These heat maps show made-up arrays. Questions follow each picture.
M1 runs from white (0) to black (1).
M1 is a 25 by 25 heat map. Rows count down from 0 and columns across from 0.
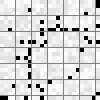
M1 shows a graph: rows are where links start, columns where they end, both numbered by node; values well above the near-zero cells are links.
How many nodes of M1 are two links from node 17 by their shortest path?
1
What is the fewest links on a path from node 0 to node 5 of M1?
3
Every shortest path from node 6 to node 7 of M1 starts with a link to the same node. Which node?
node 24
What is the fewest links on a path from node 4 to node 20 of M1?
7
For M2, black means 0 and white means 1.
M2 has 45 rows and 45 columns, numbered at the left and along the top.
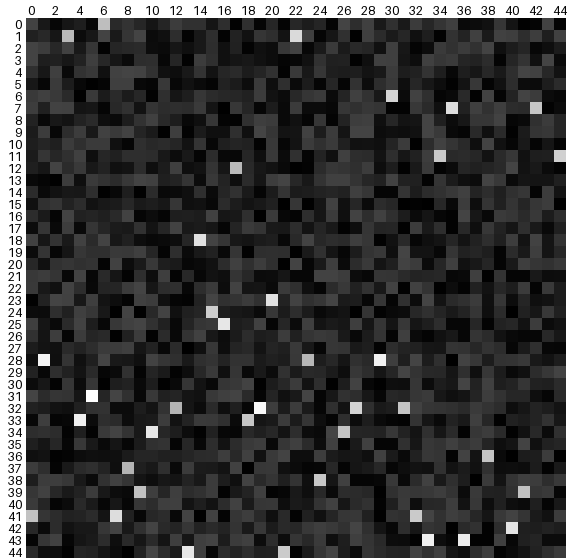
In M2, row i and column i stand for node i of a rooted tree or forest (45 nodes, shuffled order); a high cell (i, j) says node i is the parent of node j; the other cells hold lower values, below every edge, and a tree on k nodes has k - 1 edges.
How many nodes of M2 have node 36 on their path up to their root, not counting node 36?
3
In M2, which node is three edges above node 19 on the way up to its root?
39
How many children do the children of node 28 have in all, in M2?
3
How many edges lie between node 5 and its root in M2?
4
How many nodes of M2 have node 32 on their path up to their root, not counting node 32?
6
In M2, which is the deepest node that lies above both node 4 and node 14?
33
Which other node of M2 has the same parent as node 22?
3
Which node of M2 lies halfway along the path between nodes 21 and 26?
11
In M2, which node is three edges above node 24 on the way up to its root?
43
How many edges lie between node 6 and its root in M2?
3
